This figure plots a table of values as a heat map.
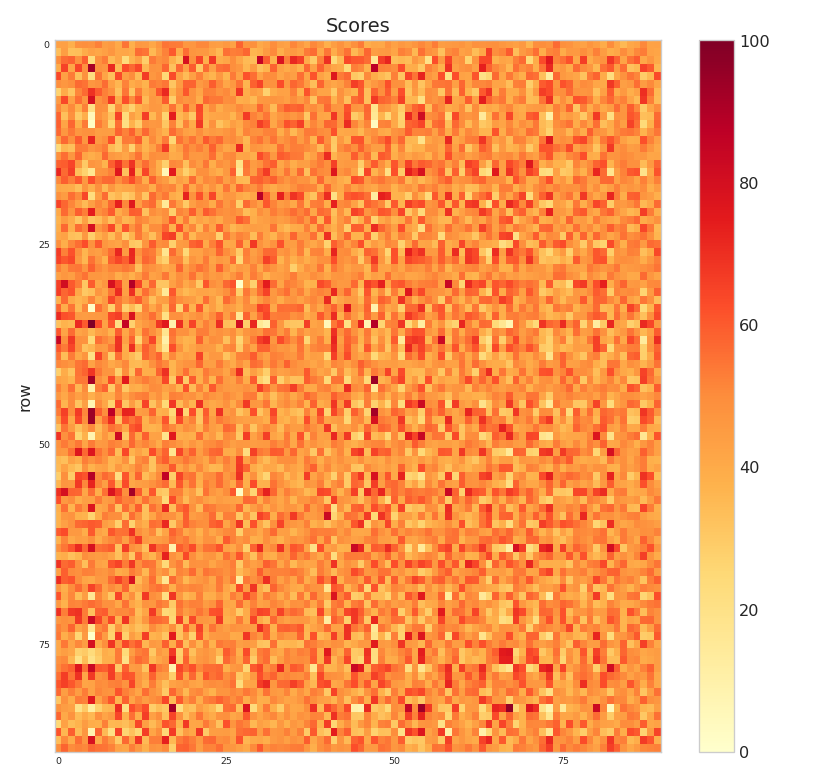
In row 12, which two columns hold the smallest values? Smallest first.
54, 17
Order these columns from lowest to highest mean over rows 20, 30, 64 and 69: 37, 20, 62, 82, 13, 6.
82, 37, 20, 6, 13, 62
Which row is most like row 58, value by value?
87
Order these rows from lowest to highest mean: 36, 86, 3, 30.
86, 36, 3, 30
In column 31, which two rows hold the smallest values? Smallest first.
35, 42
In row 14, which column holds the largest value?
40
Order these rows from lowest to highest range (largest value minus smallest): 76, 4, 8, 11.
11, 8, 76, 4
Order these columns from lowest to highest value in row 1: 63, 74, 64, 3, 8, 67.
3, 63, 8, 74, 67, 64
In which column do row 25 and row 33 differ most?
5
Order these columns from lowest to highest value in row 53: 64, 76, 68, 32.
68, 32, 76, 64
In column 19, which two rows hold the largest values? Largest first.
2, 19
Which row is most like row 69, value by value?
4
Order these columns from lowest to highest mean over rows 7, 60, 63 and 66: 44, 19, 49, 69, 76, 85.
85, 76, 19, 69, 49, 44
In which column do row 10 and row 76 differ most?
66
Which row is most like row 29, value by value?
0
